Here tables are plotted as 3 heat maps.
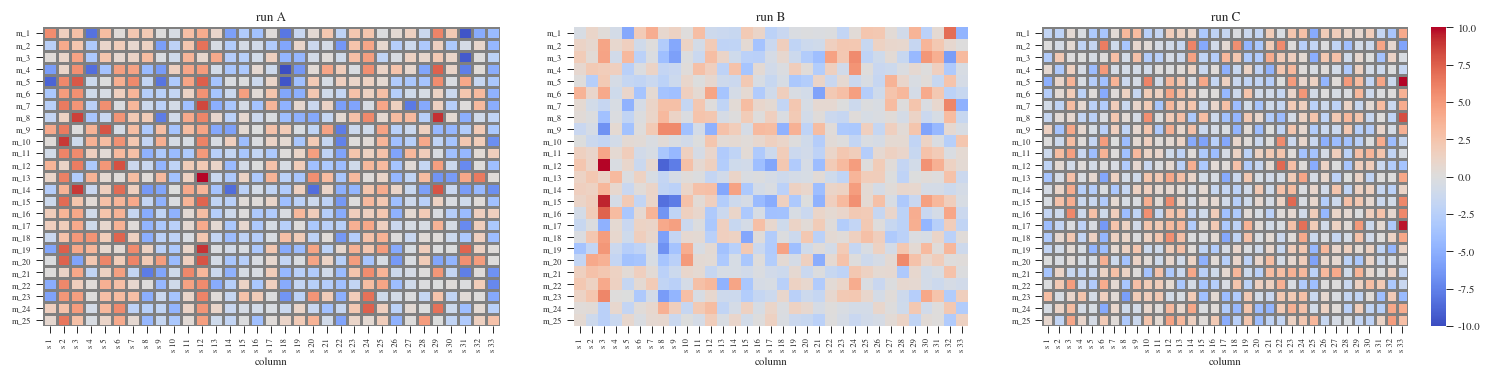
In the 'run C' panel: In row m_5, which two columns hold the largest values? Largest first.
s 33, s 10
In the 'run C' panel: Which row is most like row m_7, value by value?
m_9
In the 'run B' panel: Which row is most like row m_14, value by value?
m_22
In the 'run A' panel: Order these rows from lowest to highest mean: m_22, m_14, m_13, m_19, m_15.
m_14, m_22, m_15, m_13, m_19
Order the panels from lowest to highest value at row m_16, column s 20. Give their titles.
run B, run C, run A
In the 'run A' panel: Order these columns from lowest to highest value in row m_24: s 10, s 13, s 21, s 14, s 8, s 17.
s 10, s 21, s 8, s 14, s 17, s 13
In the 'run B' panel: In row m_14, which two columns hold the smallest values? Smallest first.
s 13, s 21
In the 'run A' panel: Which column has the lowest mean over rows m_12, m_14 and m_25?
s 31
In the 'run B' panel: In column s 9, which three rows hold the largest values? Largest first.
m_9, m_17, m_7
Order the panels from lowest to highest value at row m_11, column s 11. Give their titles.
run A, run B, run C
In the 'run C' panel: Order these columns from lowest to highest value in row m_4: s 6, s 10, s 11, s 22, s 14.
s 10, s 11, s 14, s 22, s 6
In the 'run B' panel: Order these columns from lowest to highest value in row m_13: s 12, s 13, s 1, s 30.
s 12, s 13, s 30, s 1
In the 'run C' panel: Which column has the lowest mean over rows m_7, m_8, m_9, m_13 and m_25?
s 18
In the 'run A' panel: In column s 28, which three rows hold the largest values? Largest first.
m_25, m_10, m_13
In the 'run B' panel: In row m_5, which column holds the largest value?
s 27
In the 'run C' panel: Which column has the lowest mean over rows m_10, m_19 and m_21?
s 15
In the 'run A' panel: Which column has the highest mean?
s 12
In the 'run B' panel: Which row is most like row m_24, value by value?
m_8
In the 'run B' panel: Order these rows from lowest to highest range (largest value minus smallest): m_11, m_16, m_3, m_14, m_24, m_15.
m_24, m_11, m_14, m_3, m_16, m_15
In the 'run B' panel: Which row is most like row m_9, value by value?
m_17
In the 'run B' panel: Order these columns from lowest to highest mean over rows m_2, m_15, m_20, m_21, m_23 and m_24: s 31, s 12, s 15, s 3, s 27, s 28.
s 15, s 28, s 27, s 12, s 31, s 3
